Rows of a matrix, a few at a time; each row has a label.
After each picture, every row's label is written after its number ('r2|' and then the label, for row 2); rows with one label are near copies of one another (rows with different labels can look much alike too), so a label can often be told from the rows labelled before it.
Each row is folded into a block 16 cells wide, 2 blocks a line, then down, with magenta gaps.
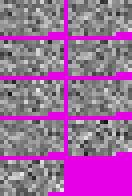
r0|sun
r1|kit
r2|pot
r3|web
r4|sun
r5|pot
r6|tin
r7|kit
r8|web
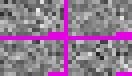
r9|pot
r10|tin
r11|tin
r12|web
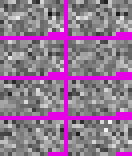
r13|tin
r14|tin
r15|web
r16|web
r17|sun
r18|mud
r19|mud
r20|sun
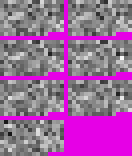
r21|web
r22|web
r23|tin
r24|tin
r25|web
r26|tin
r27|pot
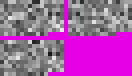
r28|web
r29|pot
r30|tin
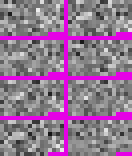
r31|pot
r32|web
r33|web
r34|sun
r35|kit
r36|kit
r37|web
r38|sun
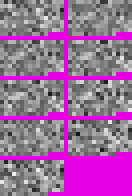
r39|mud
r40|kit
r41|kit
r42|kit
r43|tin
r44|kit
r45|pot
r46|pot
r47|mud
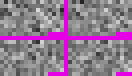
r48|mud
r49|sun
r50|kit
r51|kit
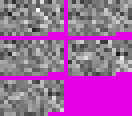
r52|sun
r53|pot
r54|sun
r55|tin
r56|tin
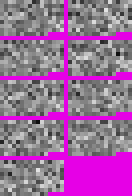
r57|web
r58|pot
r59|mud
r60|tin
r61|web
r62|pot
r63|kit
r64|tin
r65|pot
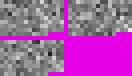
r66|sun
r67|web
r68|kit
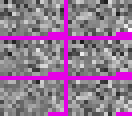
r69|mud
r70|web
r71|sun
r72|mud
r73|kit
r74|web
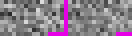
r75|pot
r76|pot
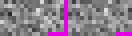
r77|pot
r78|pot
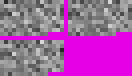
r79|mud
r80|pot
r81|mud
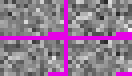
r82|sun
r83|web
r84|tin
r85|kit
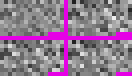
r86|mud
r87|mud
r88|mud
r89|mud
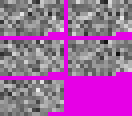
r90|kit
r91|kit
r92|mud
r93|kit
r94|sun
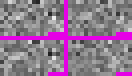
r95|kit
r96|kit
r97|tin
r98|sun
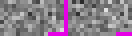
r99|kit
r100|sun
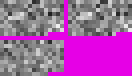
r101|web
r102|web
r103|pot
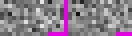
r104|pot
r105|sun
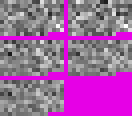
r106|web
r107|web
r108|sun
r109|pot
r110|pot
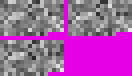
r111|web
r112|web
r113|web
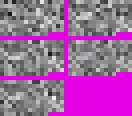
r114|pot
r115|web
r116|tin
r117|web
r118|tin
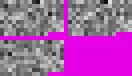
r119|kit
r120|kit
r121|pot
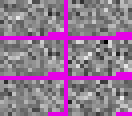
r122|tin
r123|sun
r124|tin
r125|kit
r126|mud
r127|tin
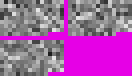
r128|mud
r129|web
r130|tin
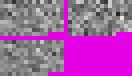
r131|sun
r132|kit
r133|sun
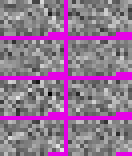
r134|tin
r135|pot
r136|sun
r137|tin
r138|kit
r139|pot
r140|web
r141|kit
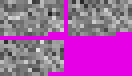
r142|tin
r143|mud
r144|pot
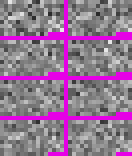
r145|web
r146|web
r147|kit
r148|pot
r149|pot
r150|mud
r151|tin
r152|kit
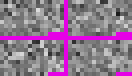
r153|mud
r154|tin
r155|web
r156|pot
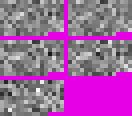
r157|kit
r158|web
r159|tin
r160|web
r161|pot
